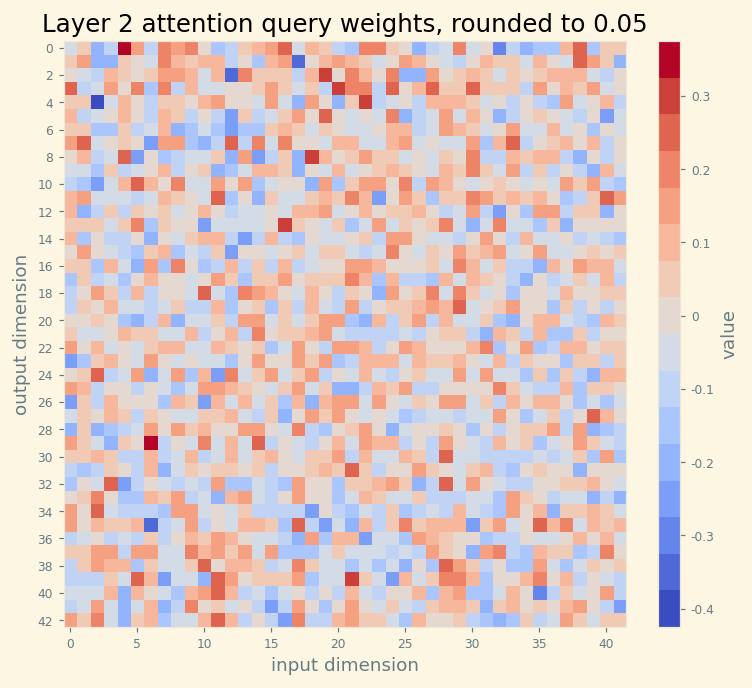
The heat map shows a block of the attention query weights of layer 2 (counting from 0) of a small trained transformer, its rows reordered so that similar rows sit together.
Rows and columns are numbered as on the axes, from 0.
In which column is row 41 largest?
9
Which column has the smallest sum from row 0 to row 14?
2
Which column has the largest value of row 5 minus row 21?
24
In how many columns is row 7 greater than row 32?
21
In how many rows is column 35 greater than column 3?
21
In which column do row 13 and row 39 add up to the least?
10
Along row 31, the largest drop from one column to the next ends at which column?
7
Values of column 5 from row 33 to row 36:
-0.15 -0.1 0.1 -0.1
